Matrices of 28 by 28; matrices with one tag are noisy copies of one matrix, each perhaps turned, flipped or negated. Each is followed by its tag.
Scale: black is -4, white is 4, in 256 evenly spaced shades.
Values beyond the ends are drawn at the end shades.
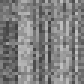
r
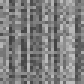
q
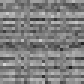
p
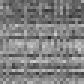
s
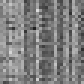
s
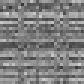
p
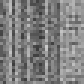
s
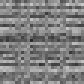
p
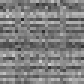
p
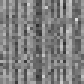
p
